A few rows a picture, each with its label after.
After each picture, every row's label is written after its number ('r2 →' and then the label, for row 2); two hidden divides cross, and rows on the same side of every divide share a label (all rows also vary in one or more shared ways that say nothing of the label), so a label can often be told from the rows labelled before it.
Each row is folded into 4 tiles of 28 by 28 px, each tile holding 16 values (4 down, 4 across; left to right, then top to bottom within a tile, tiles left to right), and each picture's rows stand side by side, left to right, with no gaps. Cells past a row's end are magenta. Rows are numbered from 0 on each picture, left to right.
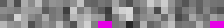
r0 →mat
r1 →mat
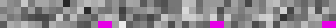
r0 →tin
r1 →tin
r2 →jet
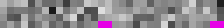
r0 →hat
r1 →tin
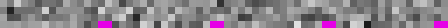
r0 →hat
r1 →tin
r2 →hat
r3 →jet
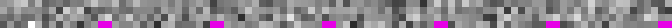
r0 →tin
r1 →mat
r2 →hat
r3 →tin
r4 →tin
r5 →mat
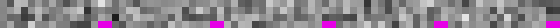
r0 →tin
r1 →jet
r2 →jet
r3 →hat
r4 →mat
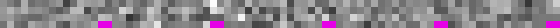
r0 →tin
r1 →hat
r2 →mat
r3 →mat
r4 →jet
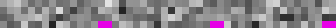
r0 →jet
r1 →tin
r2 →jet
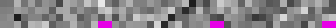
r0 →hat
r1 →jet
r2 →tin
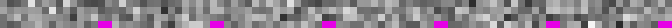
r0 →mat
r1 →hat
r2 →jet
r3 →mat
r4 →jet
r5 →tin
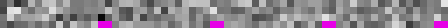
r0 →jet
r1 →hat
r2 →tin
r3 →mat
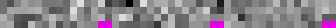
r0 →tin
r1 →mat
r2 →hat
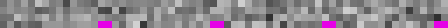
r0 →mat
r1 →jet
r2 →tin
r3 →jet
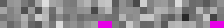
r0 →jet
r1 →jet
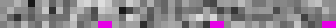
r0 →hat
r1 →mat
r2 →hat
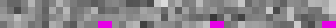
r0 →mat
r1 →jet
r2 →hat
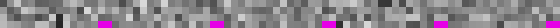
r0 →hat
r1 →mat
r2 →mat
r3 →tin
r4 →jet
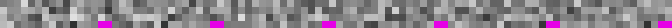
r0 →tin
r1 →jet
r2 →mat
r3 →jet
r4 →tin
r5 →hat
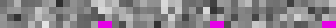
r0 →hat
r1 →mat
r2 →tin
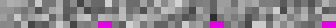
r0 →mat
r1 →jet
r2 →tin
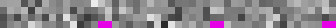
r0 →hat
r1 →jet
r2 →hat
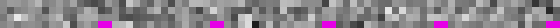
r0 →mat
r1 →hat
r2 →jet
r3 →tin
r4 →mat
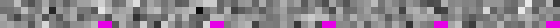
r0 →hat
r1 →tin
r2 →mat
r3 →mat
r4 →tin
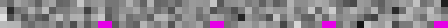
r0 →tin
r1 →tin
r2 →hat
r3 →tin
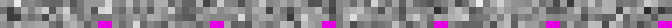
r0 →hat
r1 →jet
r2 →mat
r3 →mat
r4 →mat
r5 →tin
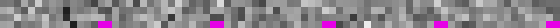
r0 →mat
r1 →jet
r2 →hat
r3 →hat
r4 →mat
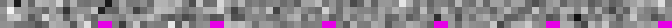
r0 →mat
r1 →jet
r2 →hat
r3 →jet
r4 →jet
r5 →hat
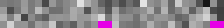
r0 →tin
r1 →mat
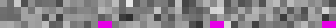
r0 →hat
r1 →hat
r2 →jet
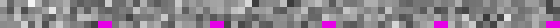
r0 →mat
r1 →hat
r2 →tin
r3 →mat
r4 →mat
